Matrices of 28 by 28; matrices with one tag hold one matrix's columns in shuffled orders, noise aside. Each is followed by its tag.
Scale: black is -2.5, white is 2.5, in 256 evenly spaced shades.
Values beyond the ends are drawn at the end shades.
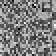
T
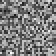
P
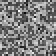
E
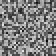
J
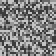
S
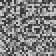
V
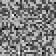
S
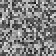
T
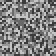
T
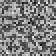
V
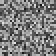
S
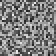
E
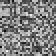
V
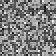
S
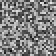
E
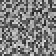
T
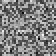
S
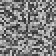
E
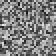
E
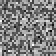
S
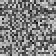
S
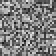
J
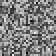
P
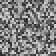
T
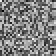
E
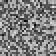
S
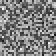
S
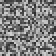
V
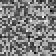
V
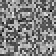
T
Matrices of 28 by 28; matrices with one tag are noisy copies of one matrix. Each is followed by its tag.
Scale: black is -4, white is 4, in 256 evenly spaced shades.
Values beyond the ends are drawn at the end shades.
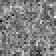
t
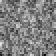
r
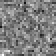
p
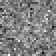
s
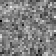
t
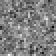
s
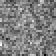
r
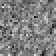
s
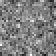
r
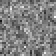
t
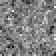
s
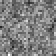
s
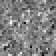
s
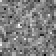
r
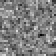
p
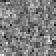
p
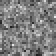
t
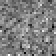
s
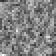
p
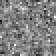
t
